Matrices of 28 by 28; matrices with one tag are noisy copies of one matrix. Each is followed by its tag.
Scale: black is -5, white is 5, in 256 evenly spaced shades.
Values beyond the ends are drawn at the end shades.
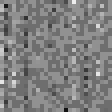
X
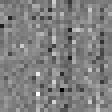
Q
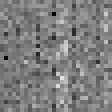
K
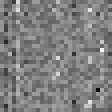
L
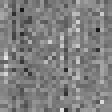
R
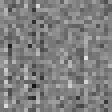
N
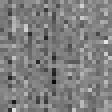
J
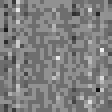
L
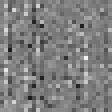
N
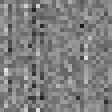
N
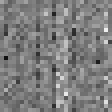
K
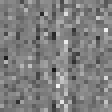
K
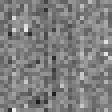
J
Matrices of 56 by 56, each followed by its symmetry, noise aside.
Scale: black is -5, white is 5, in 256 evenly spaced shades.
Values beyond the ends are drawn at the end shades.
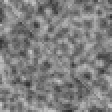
symmetric across the other diagonal.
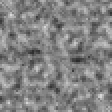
same after a half turn.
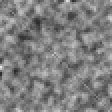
symmetric.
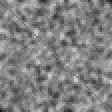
same after a half turn.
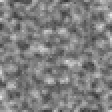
same after a half turn.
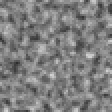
no symmetry.
